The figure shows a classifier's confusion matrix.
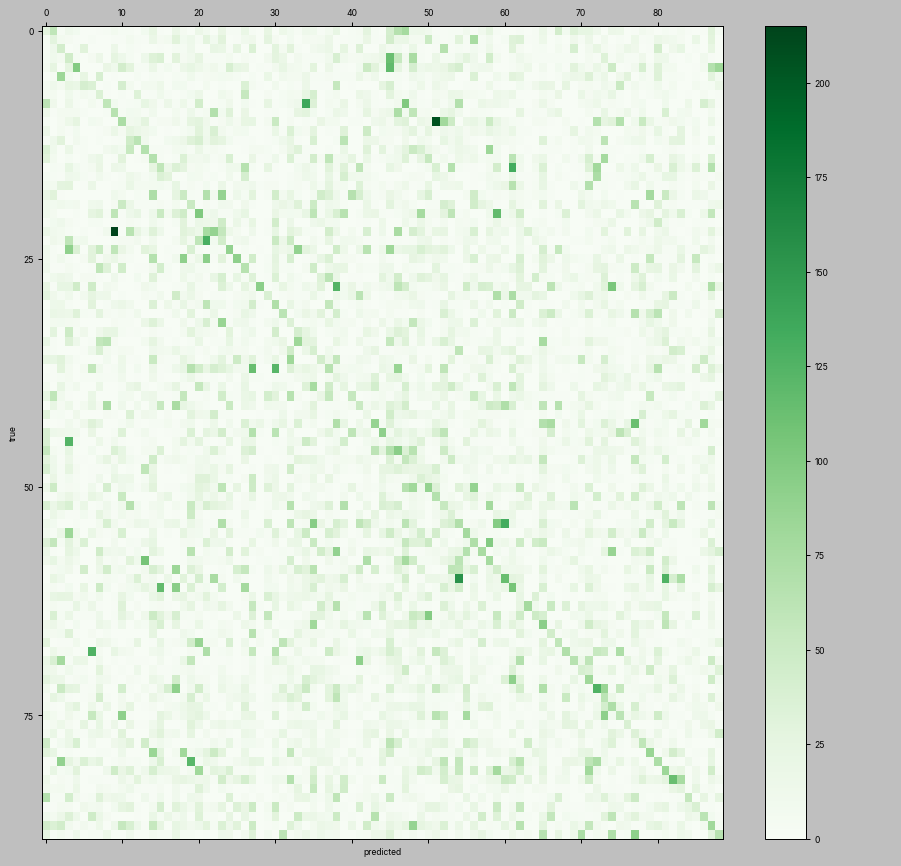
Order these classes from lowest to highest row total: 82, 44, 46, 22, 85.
85, 46, 44, 82, 22
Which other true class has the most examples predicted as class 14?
79
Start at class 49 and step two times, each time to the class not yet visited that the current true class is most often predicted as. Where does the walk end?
37
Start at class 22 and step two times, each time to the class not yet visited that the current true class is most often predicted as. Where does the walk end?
46
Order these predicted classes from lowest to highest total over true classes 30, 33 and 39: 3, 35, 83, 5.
5, 83, 3, 35
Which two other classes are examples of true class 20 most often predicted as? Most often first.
59, 49
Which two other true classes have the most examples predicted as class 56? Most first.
50, 1
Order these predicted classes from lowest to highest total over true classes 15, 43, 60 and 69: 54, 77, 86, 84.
84, 86, 77, 54
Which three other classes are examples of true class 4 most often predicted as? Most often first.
45, 88, 87
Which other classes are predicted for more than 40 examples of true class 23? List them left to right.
3, 20, 21, 30, 32
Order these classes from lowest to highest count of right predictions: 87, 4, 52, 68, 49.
49, 52, 68, 87, 4
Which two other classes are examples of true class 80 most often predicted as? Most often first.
19, 2
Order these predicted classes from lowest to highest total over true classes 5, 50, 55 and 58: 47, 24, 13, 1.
24, 1, 13, 47
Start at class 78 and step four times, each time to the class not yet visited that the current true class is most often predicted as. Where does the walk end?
13
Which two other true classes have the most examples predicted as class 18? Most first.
25, 79
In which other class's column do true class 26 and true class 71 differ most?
61
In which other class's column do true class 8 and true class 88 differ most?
34
